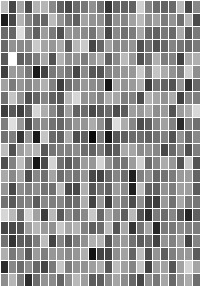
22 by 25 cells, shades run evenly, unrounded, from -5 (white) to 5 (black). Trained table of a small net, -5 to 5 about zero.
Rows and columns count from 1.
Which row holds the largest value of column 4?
22
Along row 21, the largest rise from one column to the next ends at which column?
19
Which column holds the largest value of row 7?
14
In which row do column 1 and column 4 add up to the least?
17
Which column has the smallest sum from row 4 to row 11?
2
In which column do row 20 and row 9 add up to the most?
12
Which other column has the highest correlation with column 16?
8
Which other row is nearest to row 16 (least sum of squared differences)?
15
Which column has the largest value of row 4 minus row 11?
9
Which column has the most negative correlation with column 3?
25
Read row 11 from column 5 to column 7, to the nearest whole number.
4 -3 1
